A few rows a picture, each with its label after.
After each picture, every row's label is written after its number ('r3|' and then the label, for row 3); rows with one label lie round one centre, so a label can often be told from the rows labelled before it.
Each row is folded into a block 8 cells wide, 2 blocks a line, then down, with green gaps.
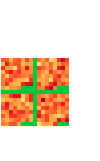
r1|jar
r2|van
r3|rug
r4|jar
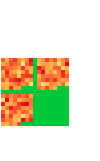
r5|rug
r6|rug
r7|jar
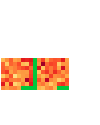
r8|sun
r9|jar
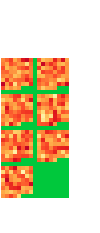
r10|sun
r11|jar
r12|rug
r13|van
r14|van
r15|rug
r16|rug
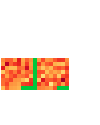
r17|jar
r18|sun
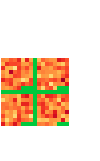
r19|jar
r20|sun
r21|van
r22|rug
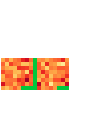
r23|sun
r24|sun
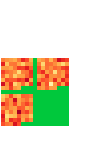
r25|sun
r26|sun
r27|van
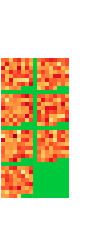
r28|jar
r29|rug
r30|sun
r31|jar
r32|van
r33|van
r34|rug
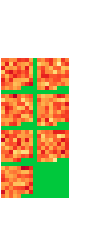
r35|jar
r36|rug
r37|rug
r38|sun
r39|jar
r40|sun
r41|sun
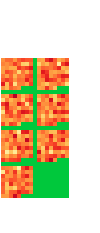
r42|sun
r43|rug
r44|rug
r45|van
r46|van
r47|van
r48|van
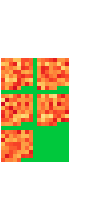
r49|van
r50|rug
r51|jar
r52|van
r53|jar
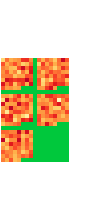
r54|sun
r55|van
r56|jar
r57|rug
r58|jar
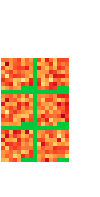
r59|jar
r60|van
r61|jar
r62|sun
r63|jar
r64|rug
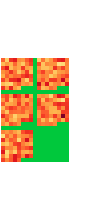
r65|rug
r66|sun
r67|jar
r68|sun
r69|van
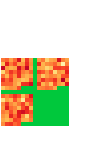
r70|jar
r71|sun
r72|rug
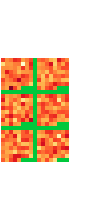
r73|rug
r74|van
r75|sun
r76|rug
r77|van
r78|rug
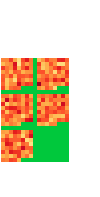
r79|van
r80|sun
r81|jar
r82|jar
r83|rug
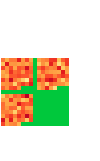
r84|jar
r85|rug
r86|sun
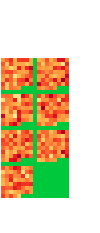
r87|sun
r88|sun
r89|van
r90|rug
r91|van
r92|sun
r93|rug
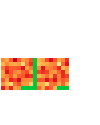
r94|rug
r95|rug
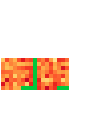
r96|sun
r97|van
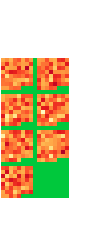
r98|jar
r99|van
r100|van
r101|jar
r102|rug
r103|sun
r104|jar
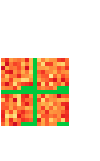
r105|jar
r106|sun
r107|van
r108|sun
